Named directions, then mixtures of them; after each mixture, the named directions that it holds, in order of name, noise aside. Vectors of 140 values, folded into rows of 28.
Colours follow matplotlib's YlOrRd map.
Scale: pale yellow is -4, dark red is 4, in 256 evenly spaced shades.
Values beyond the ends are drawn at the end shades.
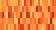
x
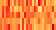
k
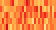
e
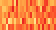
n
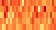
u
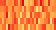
e, x.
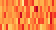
e, u, x.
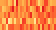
n.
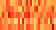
k, n, x.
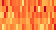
u.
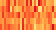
k.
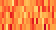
e.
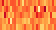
u.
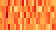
k, x.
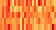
k.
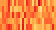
k.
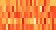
k, n.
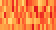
e, n, u.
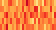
e, k.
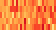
k, n.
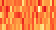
k, u.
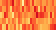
e, u.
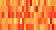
k, n, x.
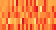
k, n.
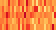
e, k.
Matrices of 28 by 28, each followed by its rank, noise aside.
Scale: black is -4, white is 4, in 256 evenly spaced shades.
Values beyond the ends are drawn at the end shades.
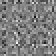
four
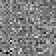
six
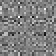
three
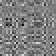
two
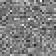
six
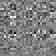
three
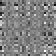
three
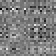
three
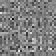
six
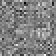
four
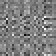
two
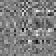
two
